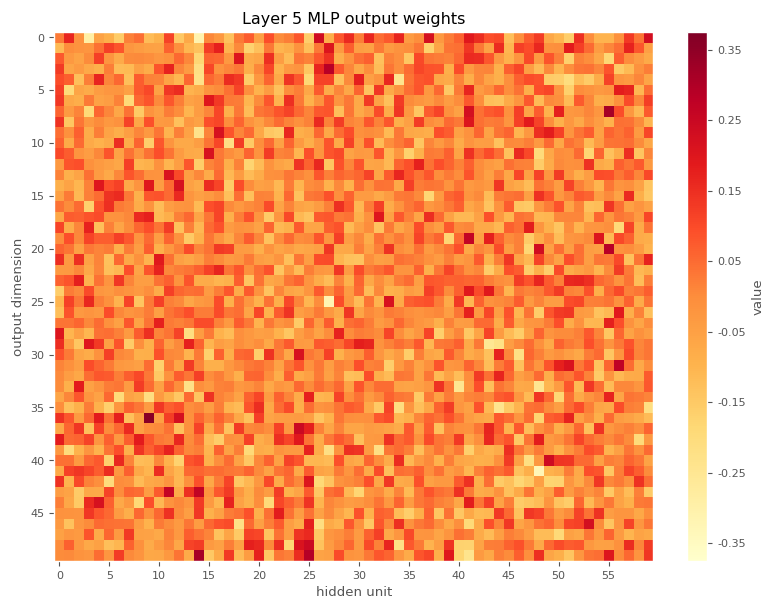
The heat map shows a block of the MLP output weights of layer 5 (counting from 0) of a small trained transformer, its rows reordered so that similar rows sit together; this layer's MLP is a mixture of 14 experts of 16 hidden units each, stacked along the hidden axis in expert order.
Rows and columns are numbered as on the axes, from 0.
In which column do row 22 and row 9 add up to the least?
22
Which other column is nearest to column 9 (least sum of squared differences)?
12
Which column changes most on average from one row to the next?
55
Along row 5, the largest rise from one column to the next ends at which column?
32
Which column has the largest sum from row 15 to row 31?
56
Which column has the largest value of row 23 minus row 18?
52
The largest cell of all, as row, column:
36, 9
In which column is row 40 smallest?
47
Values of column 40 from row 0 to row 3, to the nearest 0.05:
0.05 0.05 0.05 0.1
